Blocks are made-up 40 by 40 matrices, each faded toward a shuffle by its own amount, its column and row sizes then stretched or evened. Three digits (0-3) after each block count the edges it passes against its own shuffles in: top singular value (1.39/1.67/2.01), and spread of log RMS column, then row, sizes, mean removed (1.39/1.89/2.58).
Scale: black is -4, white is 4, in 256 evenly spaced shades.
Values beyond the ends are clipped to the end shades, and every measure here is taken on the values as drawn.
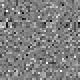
2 0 0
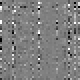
1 3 1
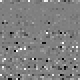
0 0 3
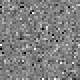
0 0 1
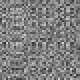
3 1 2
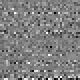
2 0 3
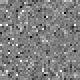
0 1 1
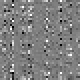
2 3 1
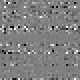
0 1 3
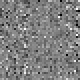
0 2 1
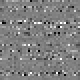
0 0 3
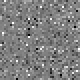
0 1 0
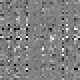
2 3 2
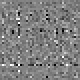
1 2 2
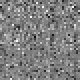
2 0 1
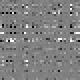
2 2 3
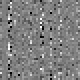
0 3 0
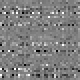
3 0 3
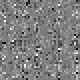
1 2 0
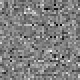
1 1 2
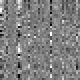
3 3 0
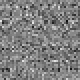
2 0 2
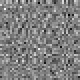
3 1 1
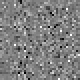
1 1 0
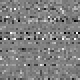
1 0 3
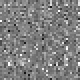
2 2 0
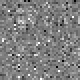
1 0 0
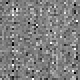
1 2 0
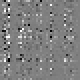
2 3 2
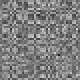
3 1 2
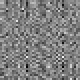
3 2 1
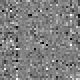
0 2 1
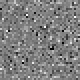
0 0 0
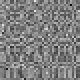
3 0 1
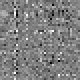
2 2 1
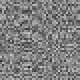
3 0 0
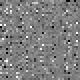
0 2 0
